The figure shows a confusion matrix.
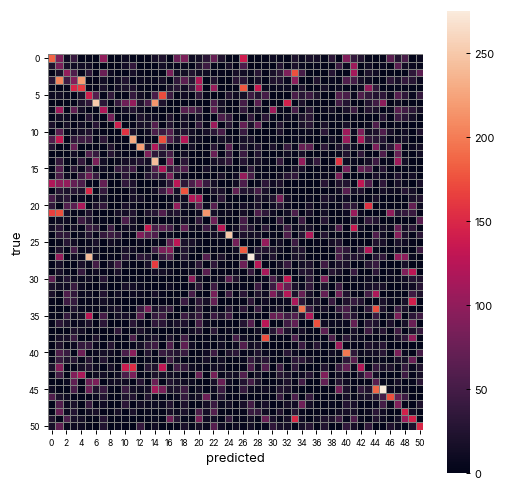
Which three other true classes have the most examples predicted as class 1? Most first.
3, 21, 11
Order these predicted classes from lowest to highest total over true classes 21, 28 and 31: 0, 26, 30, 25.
25, 30, 26, 0
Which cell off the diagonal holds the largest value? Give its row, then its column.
27, 5
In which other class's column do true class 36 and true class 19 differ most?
29
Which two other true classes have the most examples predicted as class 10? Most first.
42, 6
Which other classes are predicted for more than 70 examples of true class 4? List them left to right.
3, 20, 22, 26, 28, 43
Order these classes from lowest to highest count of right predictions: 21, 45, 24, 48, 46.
48, 46, 21, 24, 45
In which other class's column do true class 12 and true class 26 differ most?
43
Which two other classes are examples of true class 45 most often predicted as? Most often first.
44, 14
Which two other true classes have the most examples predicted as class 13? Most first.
23, 34
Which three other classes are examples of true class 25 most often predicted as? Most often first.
17, 29, 16
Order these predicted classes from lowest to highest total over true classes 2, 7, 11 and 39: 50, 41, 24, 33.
24, 50, 41, 33
